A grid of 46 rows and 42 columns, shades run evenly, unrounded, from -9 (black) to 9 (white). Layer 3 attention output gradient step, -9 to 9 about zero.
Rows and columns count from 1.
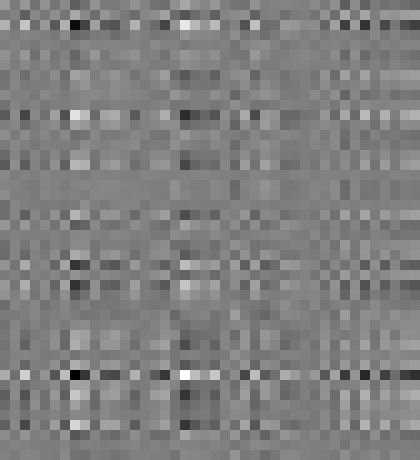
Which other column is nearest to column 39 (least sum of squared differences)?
25
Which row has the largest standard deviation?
38
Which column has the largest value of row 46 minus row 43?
19
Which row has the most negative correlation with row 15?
32
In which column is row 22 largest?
8
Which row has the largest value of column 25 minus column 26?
12
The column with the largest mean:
9
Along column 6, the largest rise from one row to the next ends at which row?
39
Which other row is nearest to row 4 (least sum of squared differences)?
46
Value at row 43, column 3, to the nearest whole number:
-4
